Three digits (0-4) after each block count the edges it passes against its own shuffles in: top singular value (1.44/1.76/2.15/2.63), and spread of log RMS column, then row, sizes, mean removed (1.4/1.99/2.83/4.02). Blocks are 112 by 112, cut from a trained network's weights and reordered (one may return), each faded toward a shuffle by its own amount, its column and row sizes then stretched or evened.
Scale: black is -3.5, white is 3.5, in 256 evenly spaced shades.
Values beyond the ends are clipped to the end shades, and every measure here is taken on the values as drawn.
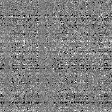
3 3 2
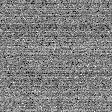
3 0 0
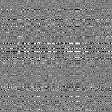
4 0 4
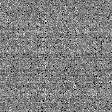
1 2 0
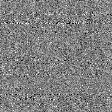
1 0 3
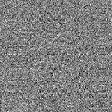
3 0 1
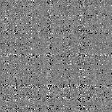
0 3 3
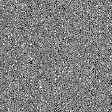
0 2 0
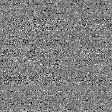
0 1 3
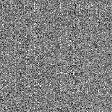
1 2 1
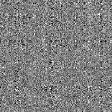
2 2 2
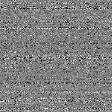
1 2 3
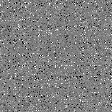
0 2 2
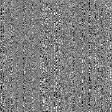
1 4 0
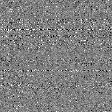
1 1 3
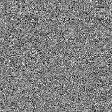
2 1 1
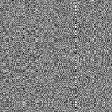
4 2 1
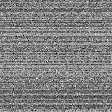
4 0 1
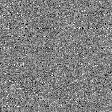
0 0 2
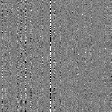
4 3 0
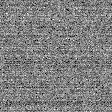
2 0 0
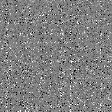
0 2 2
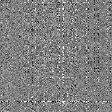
2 3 2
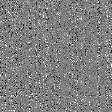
1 3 0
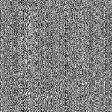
3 3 0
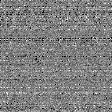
3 2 3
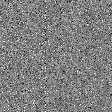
1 1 0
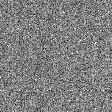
0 0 1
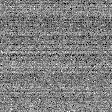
3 1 1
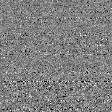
0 0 3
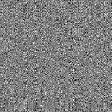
3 2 0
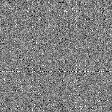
1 1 2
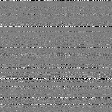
2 0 4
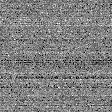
3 0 2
